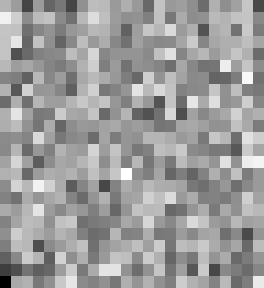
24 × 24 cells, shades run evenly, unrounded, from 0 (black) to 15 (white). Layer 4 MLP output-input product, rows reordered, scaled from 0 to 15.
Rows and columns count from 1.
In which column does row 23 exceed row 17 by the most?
11
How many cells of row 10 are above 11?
5
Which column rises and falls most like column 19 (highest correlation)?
7
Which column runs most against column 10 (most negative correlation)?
3
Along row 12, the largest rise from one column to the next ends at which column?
23
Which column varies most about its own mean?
1
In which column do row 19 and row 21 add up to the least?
9
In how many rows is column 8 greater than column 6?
14
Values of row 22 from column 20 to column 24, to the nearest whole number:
9 10 6 7 9
